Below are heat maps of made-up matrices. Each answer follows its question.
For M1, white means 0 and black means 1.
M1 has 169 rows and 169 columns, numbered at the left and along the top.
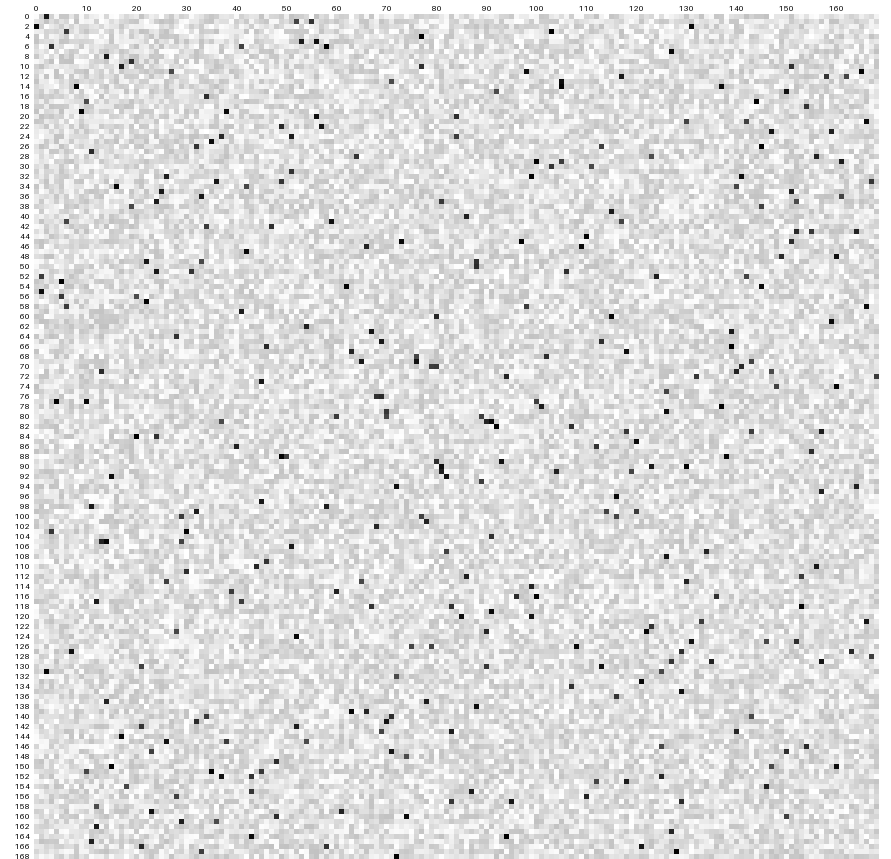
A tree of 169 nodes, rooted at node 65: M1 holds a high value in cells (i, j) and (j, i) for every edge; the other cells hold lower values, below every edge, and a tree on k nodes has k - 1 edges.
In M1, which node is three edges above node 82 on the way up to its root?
150
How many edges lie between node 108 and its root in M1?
8
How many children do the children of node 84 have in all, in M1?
1
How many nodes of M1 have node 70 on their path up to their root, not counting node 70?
10
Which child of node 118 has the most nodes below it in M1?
67
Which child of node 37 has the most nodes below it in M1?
152
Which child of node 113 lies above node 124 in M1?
130
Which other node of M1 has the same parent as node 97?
73
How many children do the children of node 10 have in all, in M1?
3
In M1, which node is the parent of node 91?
81
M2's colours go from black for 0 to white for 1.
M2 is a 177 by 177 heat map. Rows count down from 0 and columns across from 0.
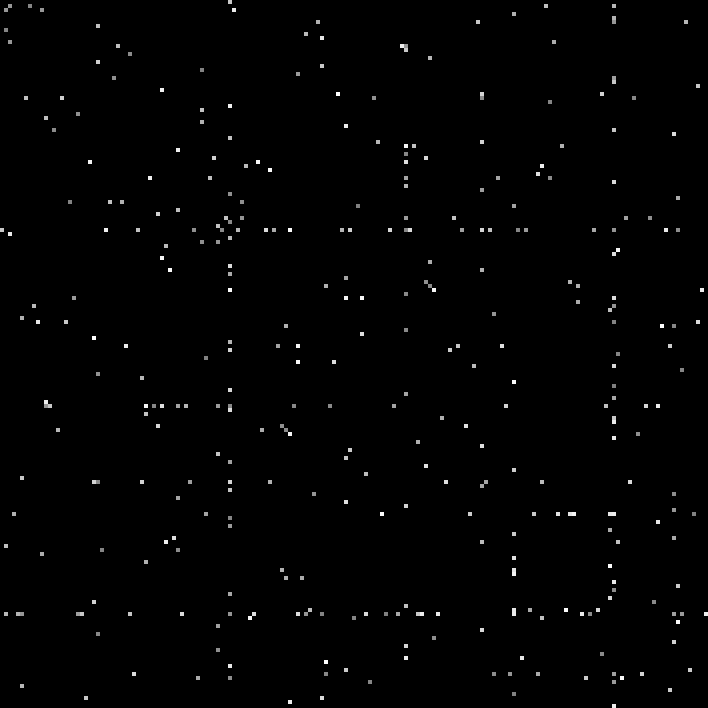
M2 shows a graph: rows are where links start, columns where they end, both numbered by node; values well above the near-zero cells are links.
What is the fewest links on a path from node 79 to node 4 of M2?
3
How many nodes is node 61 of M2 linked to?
1
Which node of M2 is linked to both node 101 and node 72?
node 57
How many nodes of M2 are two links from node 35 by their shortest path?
9
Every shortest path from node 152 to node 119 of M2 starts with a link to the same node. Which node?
node 128
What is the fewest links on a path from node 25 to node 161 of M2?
4
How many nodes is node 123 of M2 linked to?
2
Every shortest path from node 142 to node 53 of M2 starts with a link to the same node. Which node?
node 70
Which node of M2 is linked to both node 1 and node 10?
node 2
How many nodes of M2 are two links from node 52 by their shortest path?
4
